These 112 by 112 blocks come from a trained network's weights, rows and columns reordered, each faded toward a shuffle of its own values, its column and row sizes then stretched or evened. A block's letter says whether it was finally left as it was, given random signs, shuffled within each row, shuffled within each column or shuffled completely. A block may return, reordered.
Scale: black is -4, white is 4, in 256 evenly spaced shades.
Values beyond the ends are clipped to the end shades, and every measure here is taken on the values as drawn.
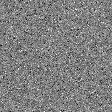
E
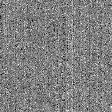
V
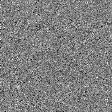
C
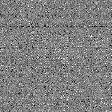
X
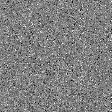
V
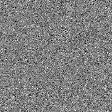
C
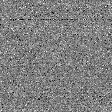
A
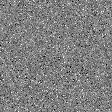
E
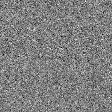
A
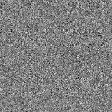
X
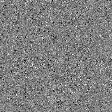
C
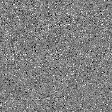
C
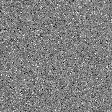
E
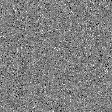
V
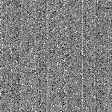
V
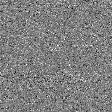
A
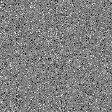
V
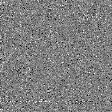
C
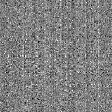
X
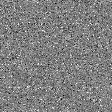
A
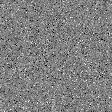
E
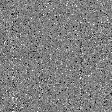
V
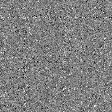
C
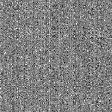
X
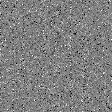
V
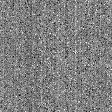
V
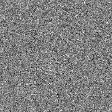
C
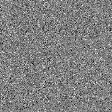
C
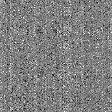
X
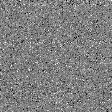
A
